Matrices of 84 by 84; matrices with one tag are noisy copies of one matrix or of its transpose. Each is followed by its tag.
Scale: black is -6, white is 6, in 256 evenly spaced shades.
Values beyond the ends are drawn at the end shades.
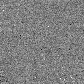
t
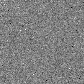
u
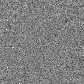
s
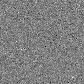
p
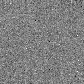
t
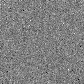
u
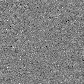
s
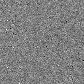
s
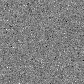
s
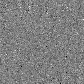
s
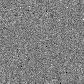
s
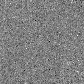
t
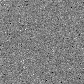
u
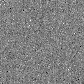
u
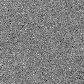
u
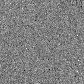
t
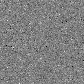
s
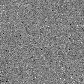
t
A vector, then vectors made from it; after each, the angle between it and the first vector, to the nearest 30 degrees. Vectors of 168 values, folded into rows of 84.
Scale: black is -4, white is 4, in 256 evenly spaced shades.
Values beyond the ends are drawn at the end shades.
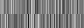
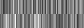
90 degrees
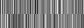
60 degrees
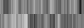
90 degrees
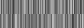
90 degrees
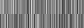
30 degrees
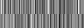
60 degrees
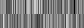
120 degrees
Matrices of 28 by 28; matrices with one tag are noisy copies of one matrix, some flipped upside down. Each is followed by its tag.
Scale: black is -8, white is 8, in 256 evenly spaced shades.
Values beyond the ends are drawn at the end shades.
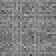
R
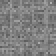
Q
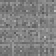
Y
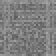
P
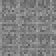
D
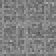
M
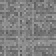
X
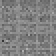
D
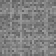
Q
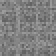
D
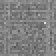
P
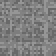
Q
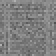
P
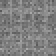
Q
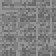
D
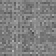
R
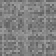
M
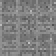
D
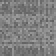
Y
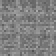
D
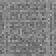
P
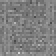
P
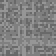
X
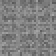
D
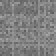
Y
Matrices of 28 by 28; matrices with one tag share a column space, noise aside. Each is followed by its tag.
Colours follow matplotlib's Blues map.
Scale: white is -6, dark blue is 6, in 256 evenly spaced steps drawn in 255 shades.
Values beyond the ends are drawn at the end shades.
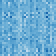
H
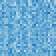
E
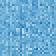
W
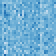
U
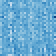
H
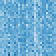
E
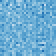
E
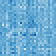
W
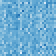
U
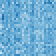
U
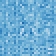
W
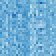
U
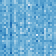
W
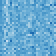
W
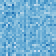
E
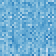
H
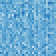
U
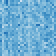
E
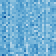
H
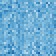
U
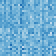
W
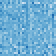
U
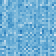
W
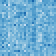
E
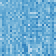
H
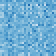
E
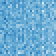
U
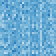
U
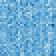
E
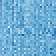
W
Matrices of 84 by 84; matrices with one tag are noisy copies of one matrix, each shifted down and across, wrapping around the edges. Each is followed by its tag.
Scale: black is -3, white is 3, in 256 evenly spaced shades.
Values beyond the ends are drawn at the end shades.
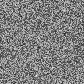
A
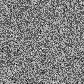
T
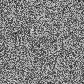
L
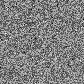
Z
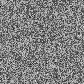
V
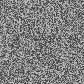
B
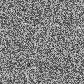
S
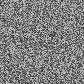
S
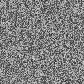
V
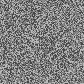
T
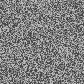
A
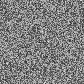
A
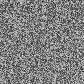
B
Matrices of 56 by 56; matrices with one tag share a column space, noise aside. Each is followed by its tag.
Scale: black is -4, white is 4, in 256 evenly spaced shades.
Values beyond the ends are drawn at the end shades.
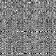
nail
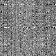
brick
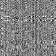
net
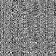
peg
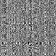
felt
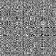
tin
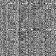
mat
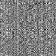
mat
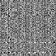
peg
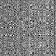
tin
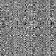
tin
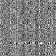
felt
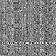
felt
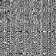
nail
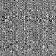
net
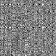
brick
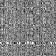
felt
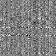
tin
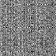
brick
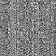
mat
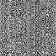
peg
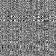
net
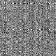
mat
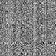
felt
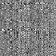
mat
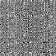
peg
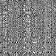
peg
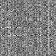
tin
